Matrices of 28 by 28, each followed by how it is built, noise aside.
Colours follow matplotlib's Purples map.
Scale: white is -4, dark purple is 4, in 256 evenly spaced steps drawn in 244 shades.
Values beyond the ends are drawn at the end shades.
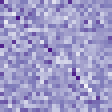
diagonal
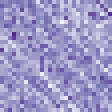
Toeplitz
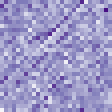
Hankel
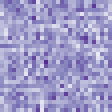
blocks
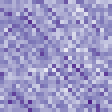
Toeplitz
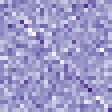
diagonal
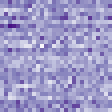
blocks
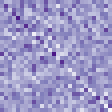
diagonal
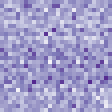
repeating columns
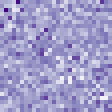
block diagonal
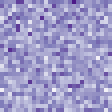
repeating columns
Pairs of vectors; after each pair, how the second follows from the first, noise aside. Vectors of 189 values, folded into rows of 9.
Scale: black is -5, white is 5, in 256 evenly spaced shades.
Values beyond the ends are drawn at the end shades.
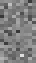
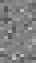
wrapped around, negated, partly zeroed.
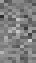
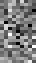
reversed, negated, scaled up.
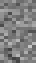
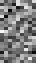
reversed, negated, scaled up.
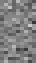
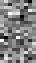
reversed, negated, scaled up.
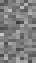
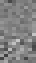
wrapped around, negated, partly zeroed.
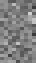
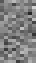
sign-scrambled.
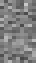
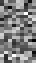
negated, scaled up.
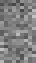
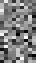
negated, scaled up.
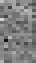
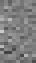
reversed, negated, partly zeroed.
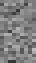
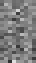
sign-scrambled.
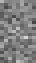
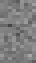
reversed, negated, shrunk.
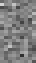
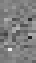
wrapped around, partly zeroed.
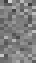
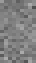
reversed, negated, shrunk.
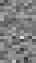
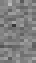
reversed, negated, shrunk.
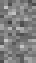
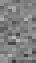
wrapped around, negated, partly zeroed.
